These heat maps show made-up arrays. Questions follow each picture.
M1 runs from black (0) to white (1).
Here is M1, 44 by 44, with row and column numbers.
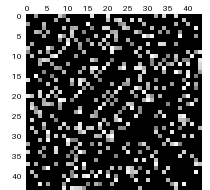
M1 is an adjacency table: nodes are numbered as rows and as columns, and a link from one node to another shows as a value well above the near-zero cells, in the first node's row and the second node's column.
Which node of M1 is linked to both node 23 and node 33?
node 24
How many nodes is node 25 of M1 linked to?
10
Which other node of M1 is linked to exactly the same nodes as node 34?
node 16
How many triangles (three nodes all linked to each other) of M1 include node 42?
8
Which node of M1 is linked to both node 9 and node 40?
node 14
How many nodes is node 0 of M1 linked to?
8
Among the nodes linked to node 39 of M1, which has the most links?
node 20
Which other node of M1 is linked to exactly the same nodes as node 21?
node 5
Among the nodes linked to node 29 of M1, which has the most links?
node 13
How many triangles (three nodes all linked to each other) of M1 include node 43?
6
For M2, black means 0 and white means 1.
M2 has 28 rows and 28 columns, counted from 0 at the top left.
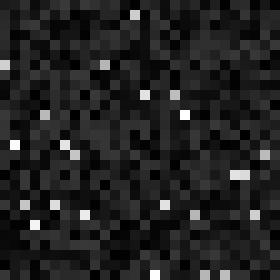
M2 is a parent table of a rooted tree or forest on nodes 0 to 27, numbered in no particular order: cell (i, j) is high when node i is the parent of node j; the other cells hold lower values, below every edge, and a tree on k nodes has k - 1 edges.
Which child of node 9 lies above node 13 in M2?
14
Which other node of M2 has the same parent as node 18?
4
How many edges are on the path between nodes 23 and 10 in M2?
5
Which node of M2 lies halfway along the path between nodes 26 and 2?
27
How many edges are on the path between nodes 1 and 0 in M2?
3
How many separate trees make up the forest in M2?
5
